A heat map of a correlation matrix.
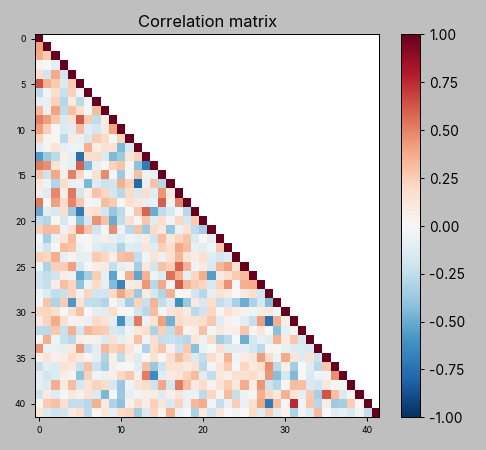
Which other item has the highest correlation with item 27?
17
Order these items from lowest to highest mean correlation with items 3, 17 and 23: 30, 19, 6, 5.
5, 6, 19, 30
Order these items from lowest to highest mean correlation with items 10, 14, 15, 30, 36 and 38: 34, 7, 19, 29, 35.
19, 29, 7, 34, 35
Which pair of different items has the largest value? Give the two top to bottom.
31, 40
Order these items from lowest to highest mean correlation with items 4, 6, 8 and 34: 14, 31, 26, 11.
26, 14, 31, 11
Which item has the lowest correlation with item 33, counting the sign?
25
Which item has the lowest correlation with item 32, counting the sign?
29
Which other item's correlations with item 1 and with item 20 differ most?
9
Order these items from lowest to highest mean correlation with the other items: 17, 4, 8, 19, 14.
19, 14, 8, 4, 17
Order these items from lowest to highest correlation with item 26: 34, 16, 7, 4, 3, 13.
34, 4, 3, 7, 13, 16
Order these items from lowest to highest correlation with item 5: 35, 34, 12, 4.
12, 35, 4, 34
